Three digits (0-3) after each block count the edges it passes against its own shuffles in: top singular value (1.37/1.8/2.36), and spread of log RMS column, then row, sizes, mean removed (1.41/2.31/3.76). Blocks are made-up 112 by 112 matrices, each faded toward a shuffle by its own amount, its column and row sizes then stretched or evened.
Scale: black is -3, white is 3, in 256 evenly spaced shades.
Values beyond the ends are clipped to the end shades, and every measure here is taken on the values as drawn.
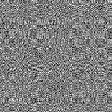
3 0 1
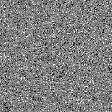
2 1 0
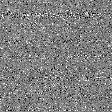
0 0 2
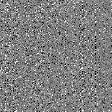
2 2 0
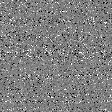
0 0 2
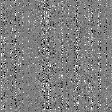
1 3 1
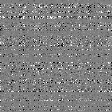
2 2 3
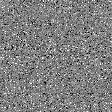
0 0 1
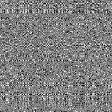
3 0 2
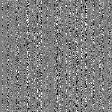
0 3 0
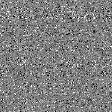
0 1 2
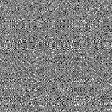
3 0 2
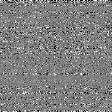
2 1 3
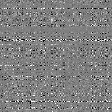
3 2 3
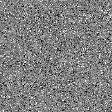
0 1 1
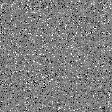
0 1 1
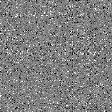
2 1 1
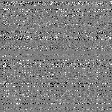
1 1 3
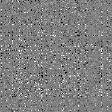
2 2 2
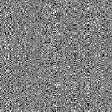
3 2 0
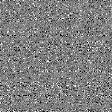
2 1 2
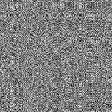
3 1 0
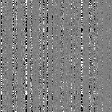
3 3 1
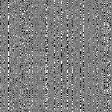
3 3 0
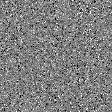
0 1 0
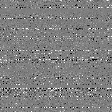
2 1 3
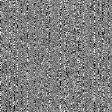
1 3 0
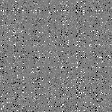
1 2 2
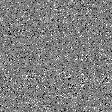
0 0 1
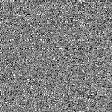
2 0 1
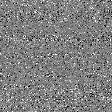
1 0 2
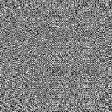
3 1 1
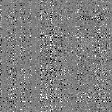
2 3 2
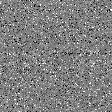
1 0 1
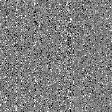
1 2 0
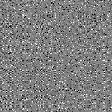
3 1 1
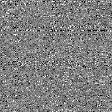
2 1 2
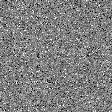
1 0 1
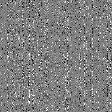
2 3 0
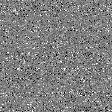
0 0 2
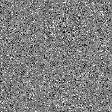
1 1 1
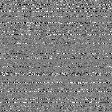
1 0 3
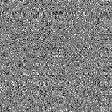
3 0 1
